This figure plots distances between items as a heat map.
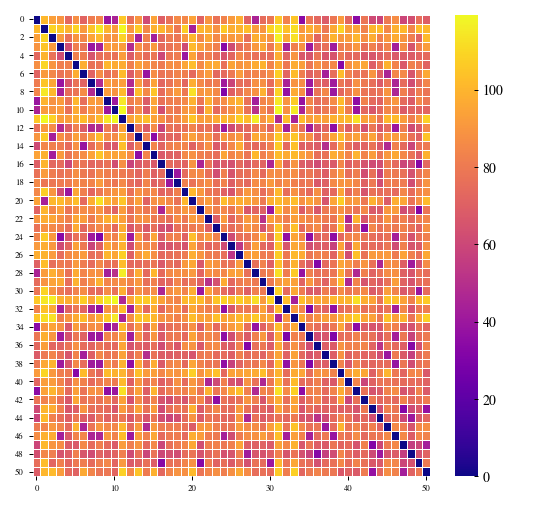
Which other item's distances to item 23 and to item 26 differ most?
42
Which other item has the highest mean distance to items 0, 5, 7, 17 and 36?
1
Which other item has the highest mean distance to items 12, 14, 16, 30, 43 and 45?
31
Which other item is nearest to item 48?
36
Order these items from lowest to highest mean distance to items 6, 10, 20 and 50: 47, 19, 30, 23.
47, 23, 30, 19
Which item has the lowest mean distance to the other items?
48
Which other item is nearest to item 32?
35
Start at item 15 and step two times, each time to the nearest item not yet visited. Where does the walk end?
2
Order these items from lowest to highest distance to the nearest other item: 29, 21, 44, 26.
21, 44, 29, 26
